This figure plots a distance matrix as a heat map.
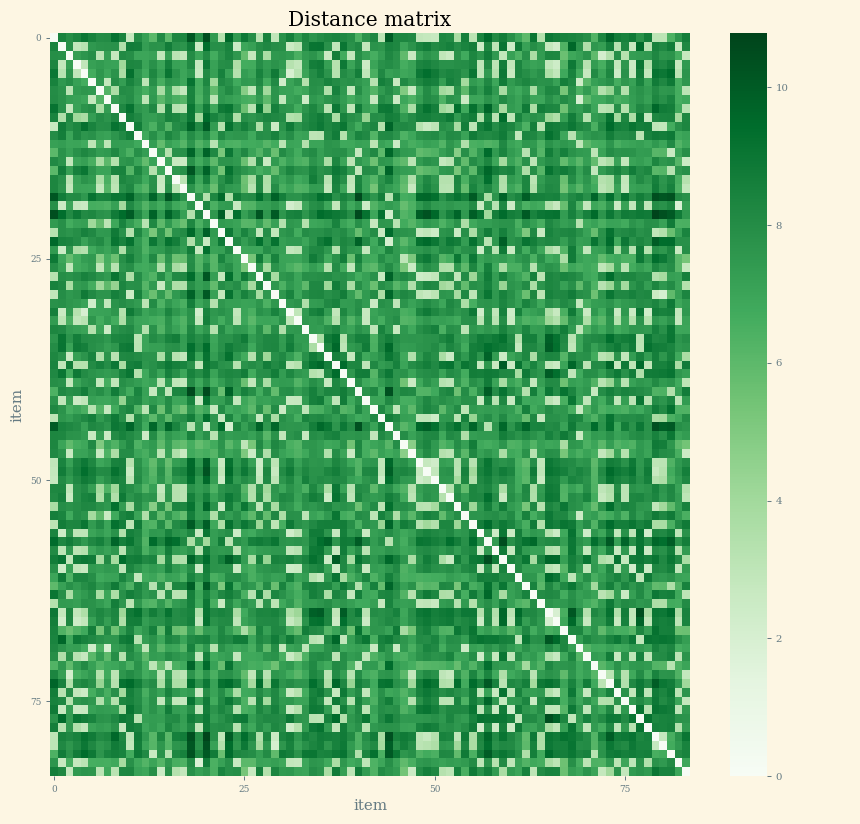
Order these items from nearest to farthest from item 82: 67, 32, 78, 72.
32, 78, 67, 72
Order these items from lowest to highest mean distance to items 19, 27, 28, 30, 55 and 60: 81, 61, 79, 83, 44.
79, 83, 61, 81, 44
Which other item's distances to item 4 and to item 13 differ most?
81
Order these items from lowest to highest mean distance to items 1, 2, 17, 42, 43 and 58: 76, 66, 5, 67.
76, 66, 67, 5
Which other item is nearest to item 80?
29
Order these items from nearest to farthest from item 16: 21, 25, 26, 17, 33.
17, 26, 25, 21, 33
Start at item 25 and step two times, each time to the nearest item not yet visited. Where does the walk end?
67
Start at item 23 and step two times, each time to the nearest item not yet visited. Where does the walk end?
20
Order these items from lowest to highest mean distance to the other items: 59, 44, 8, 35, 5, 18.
8, 5, 59, 35, 44, 18
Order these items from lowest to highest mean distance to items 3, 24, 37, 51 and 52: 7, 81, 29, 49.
7, 29, 49, 81
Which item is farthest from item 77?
65
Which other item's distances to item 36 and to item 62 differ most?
59
